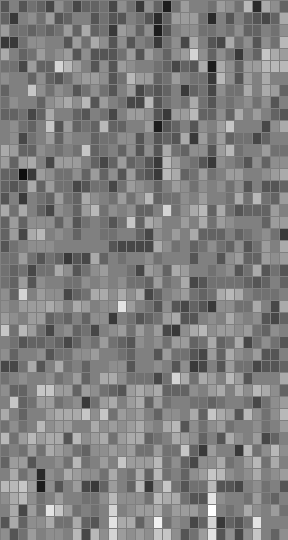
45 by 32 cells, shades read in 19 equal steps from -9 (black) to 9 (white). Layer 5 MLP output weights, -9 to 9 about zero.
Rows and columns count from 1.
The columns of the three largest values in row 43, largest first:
24, 6, 13
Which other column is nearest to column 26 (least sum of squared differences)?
12
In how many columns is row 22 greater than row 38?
11
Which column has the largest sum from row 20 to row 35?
26
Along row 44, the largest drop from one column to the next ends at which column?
25
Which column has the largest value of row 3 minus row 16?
10
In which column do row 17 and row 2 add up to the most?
32
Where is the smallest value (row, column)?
15, 3
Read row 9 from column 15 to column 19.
-4 -4 4 -3 -1
